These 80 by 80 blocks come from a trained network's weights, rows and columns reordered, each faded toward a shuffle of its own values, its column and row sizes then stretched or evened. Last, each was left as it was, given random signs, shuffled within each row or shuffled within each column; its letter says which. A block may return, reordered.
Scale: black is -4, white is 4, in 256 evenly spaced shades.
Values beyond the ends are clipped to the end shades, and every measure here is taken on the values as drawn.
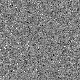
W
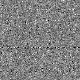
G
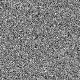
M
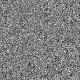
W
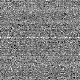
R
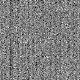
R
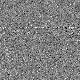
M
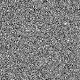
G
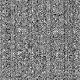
R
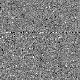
R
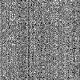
R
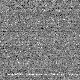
M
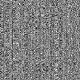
R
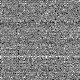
R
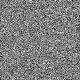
M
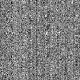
R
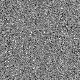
W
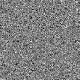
R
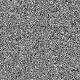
W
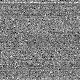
M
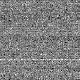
R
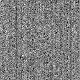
W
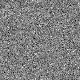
W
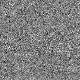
G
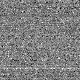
M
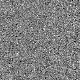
W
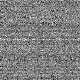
R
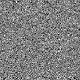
R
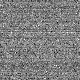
M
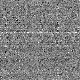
R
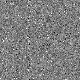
W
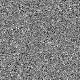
M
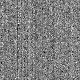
W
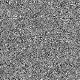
G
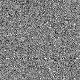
G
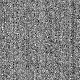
W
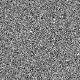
G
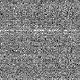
R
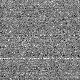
M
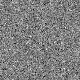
M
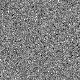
W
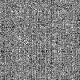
R
